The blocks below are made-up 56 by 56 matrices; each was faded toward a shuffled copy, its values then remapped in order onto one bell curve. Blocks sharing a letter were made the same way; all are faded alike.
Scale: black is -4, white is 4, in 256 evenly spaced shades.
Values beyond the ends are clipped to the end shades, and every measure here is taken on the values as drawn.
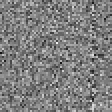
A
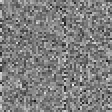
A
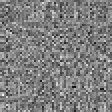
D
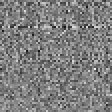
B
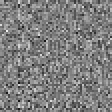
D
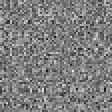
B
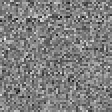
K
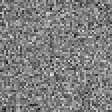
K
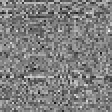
B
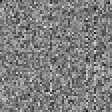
A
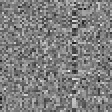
D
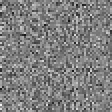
D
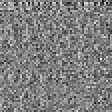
B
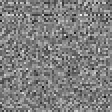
B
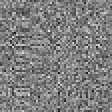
D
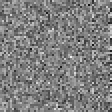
A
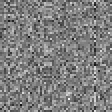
D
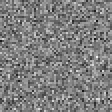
K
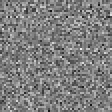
K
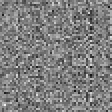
D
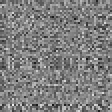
B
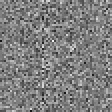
A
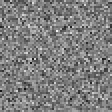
K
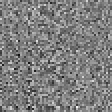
D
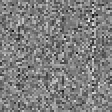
A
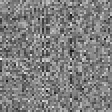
D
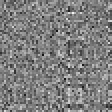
D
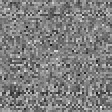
B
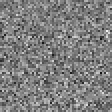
K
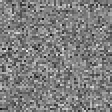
K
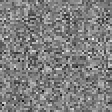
B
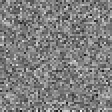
K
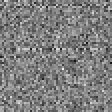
B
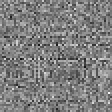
B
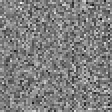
A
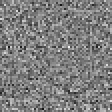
K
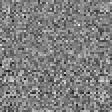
B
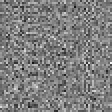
D
